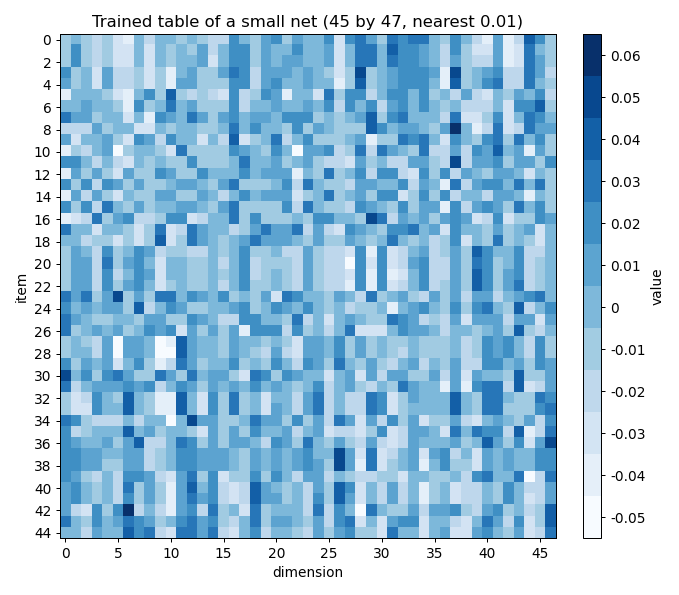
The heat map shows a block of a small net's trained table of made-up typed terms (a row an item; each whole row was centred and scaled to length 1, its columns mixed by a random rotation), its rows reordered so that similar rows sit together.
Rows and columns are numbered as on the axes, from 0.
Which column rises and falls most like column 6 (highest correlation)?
14
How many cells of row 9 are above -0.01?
28
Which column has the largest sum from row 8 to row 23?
37
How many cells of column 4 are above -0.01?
32
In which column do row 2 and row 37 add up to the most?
29
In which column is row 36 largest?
46
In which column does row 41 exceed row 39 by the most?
26
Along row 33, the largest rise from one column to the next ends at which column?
11
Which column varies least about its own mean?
35
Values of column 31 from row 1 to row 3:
0.04 0.03 0.01
